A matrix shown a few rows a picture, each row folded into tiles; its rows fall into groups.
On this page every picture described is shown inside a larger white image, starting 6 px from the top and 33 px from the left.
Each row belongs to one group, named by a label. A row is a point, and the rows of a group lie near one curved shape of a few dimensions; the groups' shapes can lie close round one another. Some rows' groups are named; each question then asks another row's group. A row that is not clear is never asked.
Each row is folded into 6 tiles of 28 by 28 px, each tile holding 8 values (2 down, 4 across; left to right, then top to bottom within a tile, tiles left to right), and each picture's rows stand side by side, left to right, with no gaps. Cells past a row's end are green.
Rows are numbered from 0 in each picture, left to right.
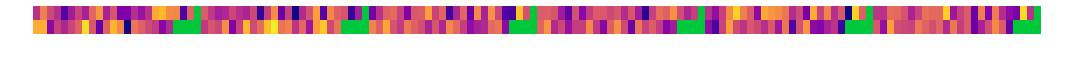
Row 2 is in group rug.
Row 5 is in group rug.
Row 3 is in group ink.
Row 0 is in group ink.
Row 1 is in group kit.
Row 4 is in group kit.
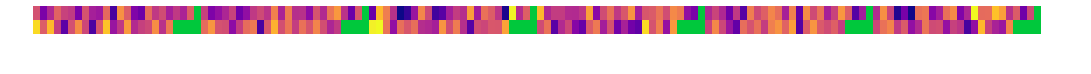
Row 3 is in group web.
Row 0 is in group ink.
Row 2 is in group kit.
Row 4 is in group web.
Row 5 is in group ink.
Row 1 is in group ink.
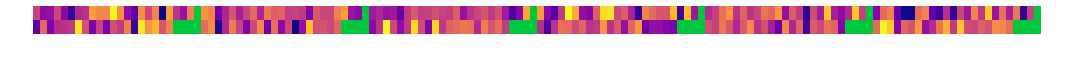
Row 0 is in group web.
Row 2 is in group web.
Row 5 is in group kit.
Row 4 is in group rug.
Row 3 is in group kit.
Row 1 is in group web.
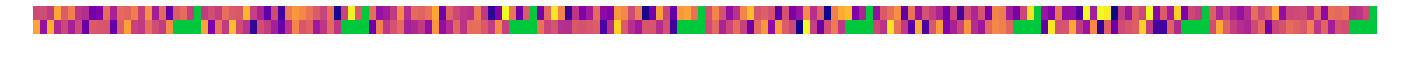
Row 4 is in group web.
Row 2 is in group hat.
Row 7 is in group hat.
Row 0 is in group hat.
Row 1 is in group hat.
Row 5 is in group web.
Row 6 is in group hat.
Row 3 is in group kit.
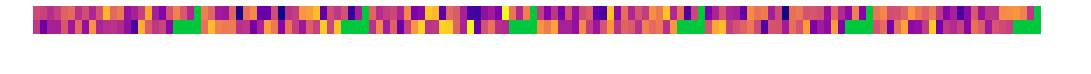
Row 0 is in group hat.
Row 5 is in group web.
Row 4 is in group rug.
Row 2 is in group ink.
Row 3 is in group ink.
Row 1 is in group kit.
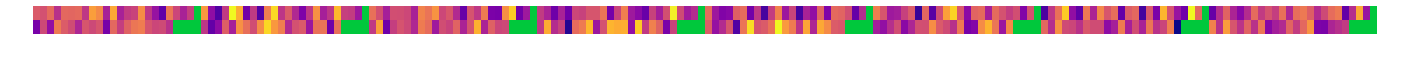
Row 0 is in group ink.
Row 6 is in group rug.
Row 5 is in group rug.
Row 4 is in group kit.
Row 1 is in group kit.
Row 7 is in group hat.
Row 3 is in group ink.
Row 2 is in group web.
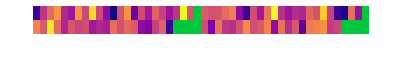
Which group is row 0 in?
rug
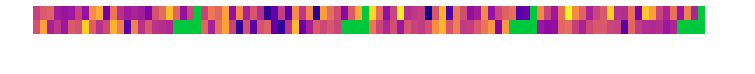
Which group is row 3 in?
kit
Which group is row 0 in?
ink
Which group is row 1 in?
web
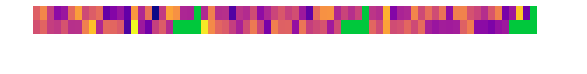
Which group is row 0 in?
web
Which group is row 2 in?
hat
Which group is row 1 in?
ink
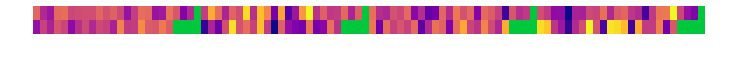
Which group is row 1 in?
ink
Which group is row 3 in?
ink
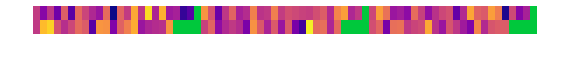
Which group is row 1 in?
web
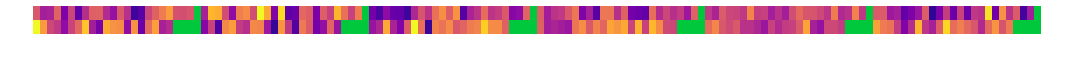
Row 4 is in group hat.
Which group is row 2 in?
web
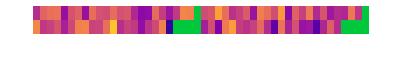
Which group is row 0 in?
kit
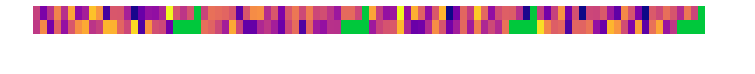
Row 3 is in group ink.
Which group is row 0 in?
ink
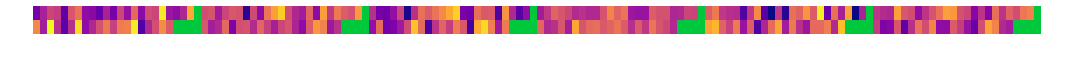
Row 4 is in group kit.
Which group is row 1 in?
rug
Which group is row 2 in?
web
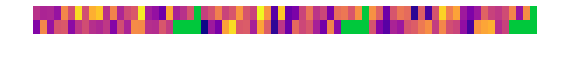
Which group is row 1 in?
ink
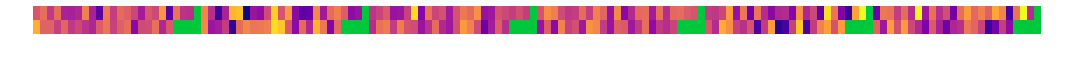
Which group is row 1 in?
kit
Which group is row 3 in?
ink
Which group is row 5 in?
hat
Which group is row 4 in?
web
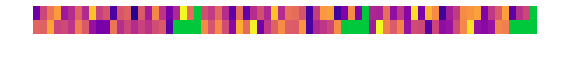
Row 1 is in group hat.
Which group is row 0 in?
rug
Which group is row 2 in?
hat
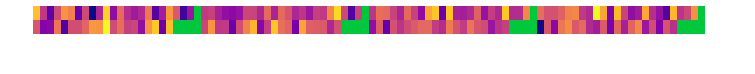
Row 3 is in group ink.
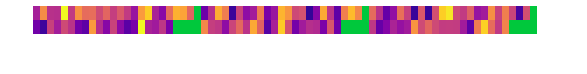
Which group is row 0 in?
hat
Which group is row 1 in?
kit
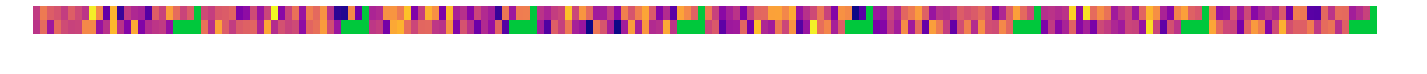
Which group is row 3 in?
hat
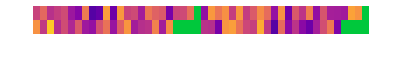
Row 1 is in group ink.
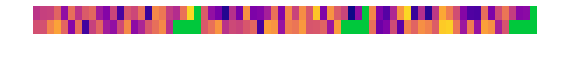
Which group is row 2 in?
kit
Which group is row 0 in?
web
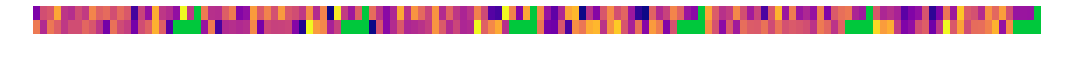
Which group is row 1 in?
web
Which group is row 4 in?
kit
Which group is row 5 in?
ink
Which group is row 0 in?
rug
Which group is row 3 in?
kit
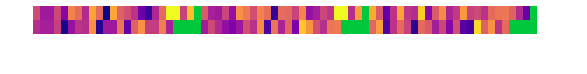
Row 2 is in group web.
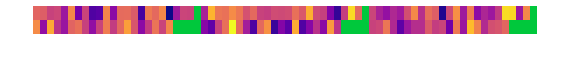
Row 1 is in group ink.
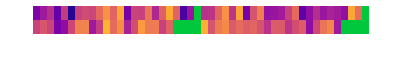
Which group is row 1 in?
ink
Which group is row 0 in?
web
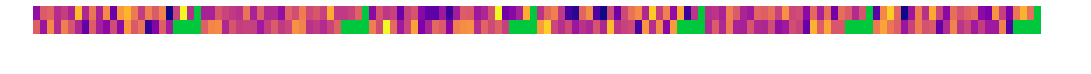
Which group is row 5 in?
kit
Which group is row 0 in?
hat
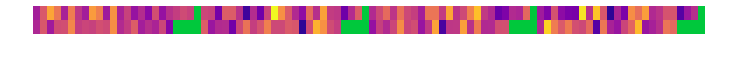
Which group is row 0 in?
ink
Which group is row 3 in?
hat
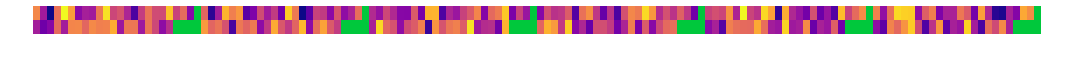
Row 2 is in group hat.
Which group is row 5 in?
ink
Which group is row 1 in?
ink
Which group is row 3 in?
kit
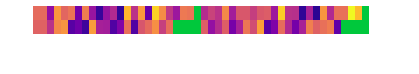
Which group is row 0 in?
web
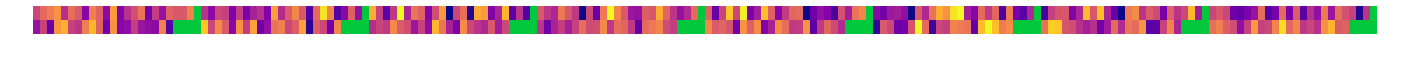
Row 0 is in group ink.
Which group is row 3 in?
rug
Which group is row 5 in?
web
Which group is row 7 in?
kit
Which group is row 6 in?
rug
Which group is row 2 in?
kit
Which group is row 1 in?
hat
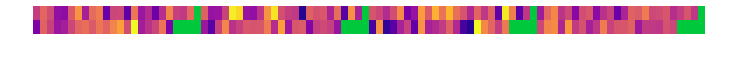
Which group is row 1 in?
kit
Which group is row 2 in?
web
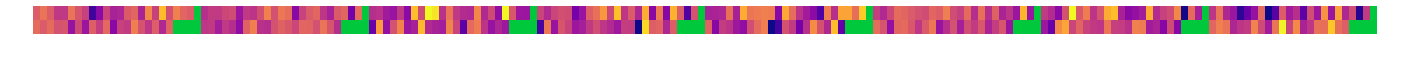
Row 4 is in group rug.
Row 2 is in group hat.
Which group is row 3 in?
web
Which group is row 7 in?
kit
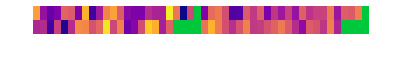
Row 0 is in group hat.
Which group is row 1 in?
kit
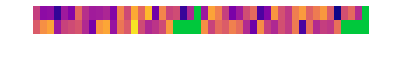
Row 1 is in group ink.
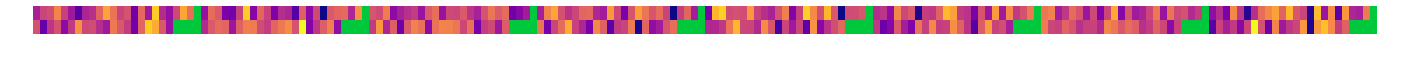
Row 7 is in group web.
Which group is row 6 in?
kit
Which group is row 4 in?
ink
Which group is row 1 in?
web
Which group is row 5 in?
rug
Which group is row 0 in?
rug
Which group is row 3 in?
ink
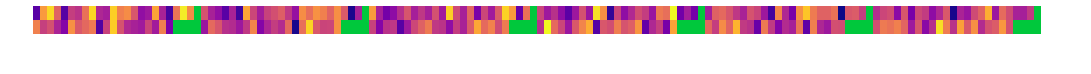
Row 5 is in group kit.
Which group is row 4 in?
ink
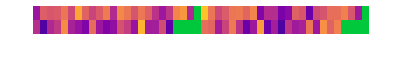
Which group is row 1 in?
web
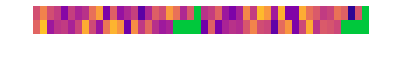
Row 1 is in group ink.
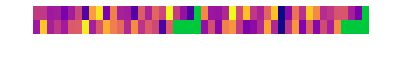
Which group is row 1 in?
kit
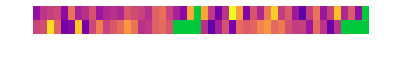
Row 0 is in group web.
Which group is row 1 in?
kit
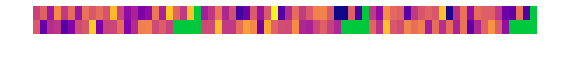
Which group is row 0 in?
rug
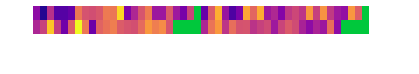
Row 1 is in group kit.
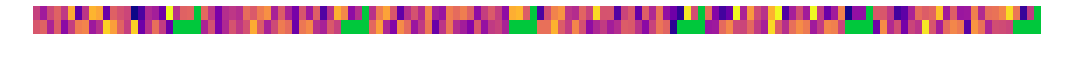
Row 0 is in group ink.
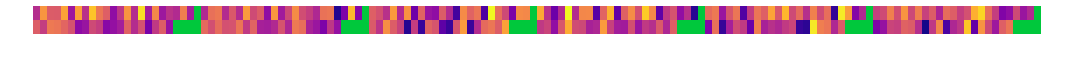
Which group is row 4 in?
web
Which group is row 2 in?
web
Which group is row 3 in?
kit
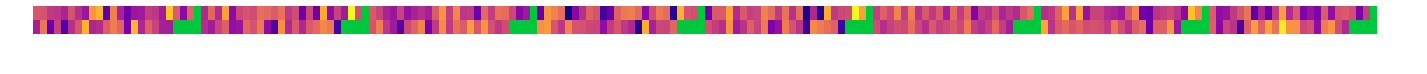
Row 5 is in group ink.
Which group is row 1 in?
rug
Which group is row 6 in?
ink
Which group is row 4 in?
rug
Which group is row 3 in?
kit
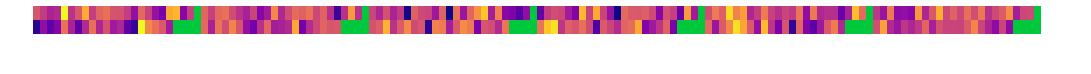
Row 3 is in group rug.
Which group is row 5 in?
hat
